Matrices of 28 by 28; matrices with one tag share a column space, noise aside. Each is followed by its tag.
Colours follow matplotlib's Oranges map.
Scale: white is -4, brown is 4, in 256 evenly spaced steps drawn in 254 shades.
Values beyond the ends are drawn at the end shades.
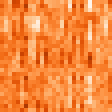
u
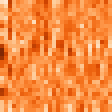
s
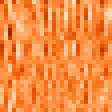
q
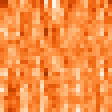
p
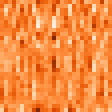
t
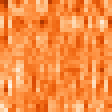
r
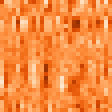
r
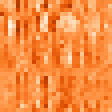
u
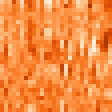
s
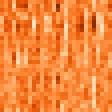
u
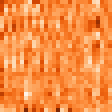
t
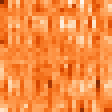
r
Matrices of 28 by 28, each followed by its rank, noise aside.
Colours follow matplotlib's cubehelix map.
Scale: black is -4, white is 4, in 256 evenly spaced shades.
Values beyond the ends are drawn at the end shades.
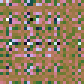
two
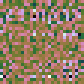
four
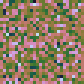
five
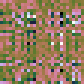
two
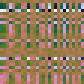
one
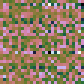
four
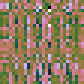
three
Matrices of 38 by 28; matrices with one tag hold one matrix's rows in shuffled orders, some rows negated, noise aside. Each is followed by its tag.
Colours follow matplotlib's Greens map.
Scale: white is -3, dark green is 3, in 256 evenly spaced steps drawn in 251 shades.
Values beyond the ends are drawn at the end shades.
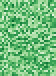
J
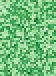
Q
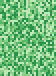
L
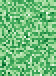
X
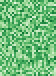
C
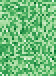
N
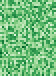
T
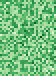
N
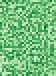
T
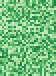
T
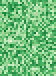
T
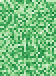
L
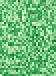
T
